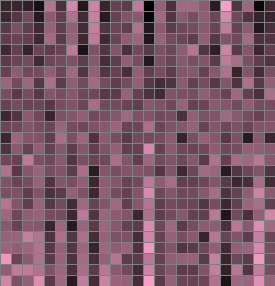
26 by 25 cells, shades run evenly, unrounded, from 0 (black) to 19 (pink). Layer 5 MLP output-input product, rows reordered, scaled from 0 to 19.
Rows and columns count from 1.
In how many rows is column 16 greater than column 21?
16
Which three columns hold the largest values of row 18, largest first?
14, 24, 20
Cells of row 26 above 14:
6
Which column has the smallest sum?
5
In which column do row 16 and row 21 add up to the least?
21
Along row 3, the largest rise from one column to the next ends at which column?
9
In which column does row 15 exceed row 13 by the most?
23
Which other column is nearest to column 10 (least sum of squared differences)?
4
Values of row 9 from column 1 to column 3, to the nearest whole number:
9 7 9
